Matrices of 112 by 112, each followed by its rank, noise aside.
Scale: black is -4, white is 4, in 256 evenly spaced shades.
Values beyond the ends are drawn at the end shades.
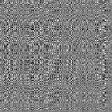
four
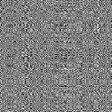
six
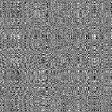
six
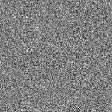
sixteen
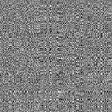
six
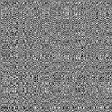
six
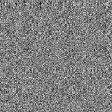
sixteen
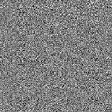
sixteen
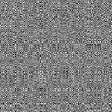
six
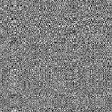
eight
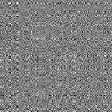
six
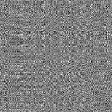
eight
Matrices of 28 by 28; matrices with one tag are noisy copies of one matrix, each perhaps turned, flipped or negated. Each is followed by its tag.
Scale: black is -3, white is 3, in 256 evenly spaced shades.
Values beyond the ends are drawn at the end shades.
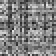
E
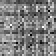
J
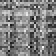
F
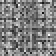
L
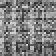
J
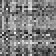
F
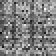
J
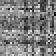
F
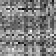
F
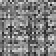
E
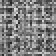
L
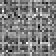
L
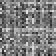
E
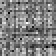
E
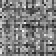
E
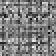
L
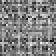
L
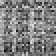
J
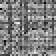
E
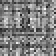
E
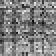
J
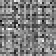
L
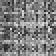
J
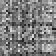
J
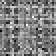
L
